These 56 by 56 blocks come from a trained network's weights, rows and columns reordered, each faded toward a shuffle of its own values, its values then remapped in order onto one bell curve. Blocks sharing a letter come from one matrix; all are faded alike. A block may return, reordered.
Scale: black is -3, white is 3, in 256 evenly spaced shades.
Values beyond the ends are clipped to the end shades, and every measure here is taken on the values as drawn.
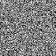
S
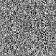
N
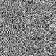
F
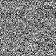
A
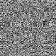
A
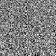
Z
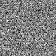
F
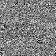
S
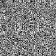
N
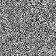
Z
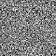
Z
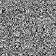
S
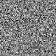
S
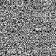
A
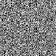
Z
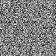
A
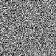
S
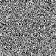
F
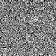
A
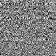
A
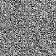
N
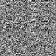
A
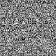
A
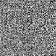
Z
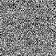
Z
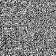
S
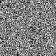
S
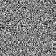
F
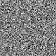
F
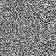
F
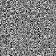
N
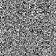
Z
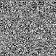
S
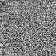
F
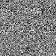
S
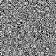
Z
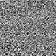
A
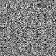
A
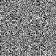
Z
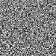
F
